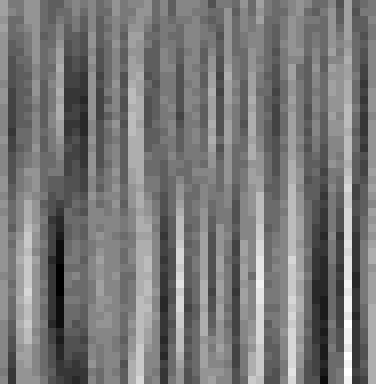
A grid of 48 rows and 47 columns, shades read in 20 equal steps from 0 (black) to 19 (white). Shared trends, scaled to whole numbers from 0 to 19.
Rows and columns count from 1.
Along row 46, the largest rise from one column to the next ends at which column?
44
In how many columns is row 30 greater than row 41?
14
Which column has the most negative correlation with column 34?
32
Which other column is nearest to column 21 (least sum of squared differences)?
40
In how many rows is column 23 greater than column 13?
44
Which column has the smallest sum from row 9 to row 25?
11
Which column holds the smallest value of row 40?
8
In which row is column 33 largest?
36
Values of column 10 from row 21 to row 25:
6 6 6 6 7
